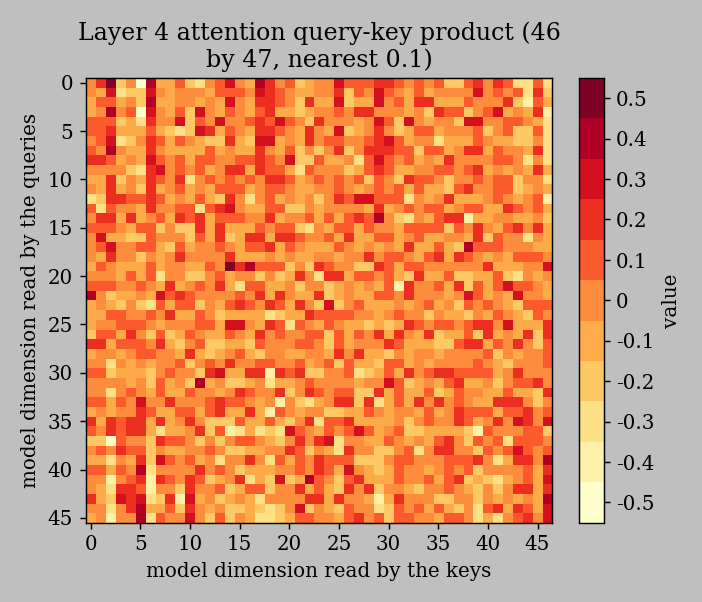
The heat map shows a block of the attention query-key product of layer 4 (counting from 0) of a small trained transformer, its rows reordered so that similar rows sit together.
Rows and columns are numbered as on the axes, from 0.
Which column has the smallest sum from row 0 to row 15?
46
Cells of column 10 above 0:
15
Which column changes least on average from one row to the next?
6
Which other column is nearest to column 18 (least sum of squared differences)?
14
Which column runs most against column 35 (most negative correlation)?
22
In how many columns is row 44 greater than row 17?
14
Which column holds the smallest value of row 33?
19
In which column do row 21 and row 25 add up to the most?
42
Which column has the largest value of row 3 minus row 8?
27
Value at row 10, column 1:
-0.1
